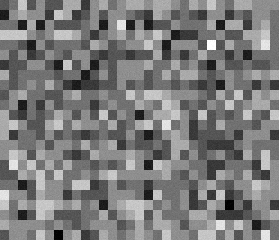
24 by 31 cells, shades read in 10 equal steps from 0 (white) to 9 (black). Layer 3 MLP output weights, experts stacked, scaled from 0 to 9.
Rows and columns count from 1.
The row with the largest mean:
9
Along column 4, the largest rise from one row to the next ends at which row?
5
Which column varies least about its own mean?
21
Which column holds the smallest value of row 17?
2
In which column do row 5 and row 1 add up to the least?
24
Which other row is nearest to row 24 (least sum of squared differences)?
1
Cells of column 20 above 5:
3
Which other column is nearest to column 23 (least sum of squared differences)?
31
